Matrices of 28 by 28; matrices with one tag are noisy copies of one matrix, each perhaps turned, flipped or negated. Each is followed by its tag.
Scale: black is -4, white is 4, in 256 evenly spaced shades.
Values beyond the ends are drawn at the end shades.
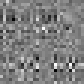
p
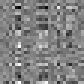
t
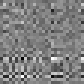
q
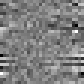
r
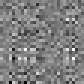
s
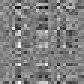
t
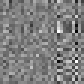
q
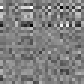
q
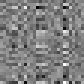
t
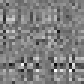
p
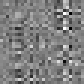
p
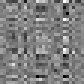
t
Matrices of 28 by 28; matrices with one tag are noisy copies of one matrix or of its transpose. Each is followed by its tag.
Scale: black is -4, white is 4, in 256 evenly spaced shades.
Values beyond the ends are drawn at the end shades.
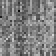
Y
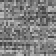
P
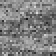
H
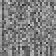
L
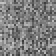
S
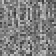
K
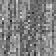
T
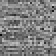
K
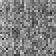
S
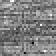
T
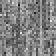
P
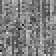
P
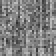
P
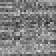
Y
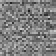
L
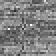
T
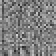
L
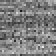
Y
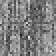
T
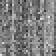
Y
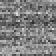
Y
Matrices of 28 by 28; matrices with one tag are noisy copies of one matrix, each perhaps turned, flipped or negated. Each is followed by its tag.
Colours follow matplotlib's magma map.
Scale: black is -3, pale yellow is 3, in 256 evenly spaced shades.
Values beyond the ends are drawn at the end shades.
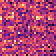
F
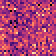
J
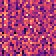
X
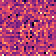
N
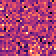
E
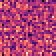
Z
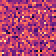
X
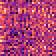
J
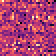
F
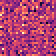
N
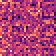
F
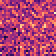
Z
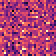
N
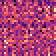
X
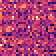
F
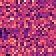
E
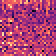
J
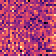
J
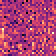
J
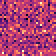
X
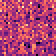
F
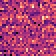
F
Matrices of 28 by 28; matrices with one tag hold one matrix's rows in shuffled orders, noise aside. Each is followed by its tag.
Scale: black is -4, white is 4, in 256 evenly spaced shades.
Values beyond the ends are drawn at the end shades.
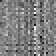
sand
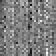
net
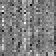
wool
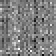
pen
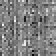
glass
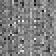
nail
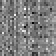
glass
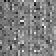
nail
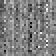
net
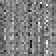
net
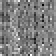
pen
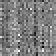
pen
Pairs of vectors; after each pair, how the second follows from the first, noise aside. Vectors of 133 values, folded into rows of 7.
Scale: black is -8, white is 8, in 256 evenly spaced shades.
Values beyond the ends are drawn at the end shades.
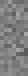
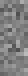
negated.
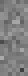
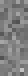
negated.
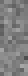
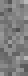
negated.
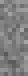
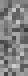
wrapped around, scaled up.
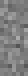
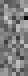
wrapped around, scaled up.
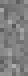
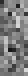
wrapped around, scaled up.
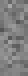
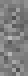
reversed, negated.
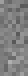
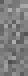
negated.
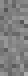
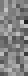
negated, scaled up.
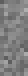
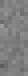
reversed, negated, shrunk.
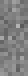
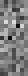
negated, scaled up.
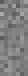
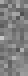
negated.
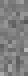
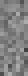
negated.
